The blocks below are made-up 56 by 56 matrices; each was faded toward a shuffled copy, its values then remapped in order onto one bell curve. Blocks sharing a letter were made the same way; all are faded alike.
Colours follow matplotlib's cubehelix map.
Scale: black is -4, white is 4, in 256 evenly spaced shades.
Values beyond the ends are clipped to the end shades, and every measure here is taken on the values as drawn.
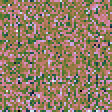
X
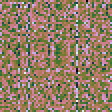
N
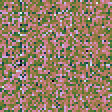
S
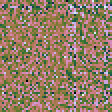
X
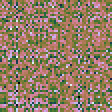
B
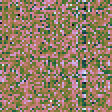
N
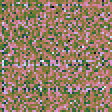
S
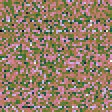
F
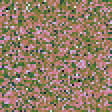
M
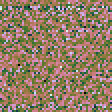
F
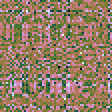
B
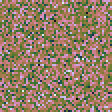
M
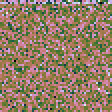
F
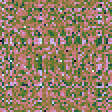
B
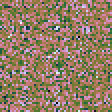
X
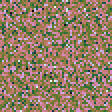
M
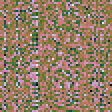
N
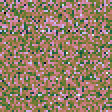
F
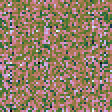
X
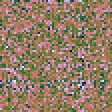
X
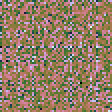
B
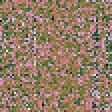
X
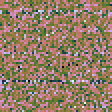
F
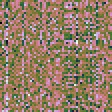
N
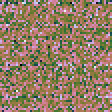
S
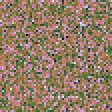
M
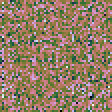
X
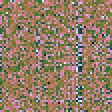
N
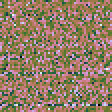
F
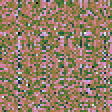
N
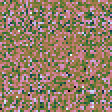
S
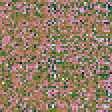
S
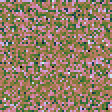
F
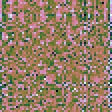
B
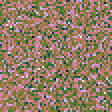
M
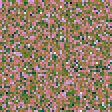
M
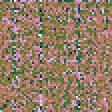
X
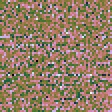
F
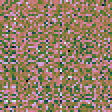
B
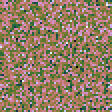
M
